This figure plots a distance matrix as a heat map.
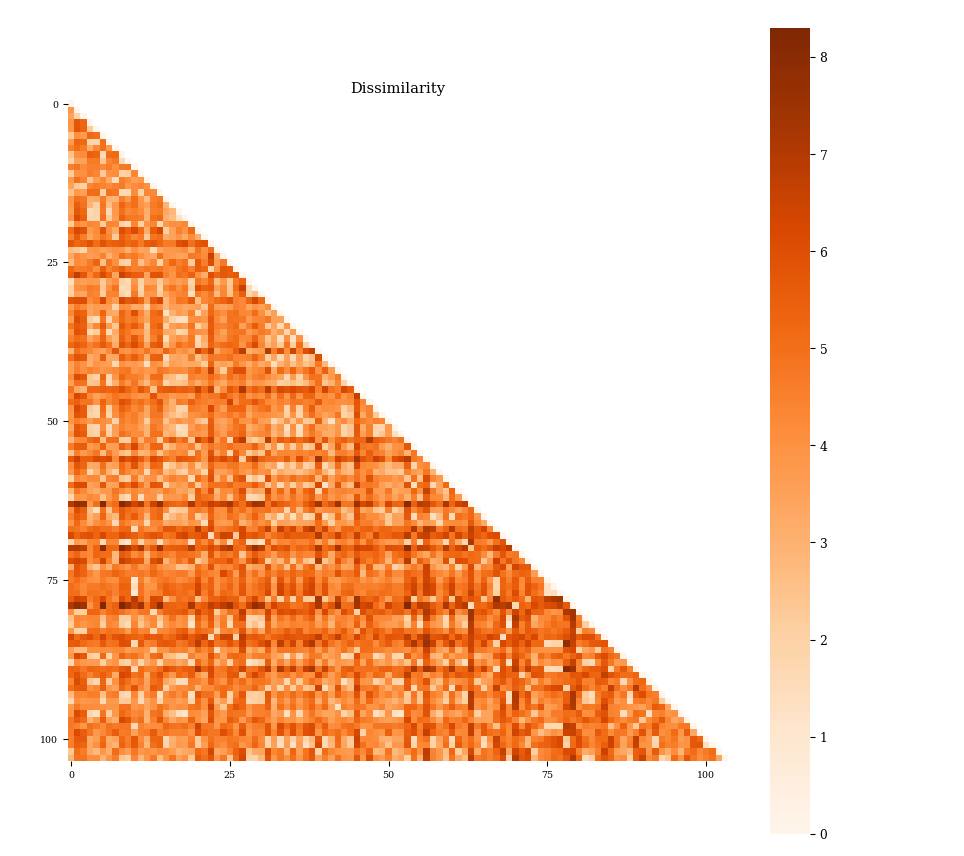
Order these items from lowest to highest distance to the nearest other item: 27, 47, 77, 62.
77, 62, 27, 47
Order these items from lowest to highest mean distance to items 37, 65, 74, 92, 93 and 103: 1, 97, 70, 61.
61, 97, 1, 70
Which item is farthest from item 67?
78
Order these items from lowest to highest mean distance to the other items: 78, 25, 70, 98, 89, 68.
25, 98, 78, 89, 68, 70
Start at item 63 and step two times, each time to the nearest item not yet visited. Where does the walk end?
70
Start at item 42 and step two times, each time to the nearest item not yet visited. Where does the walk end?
24
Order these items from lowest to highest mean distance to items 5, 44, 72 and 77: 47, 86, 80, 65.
65, 86, 47, 80
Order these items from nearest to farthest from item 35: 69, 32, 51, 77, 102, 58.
58, 32, 51, 69, 102, 77
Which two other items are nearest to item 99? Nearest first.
46, 74
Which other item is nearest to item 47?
16
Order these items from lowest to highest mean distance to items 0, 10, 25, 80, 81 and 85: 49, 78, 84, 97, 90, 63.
49, 97, 90, 84, 78, 63
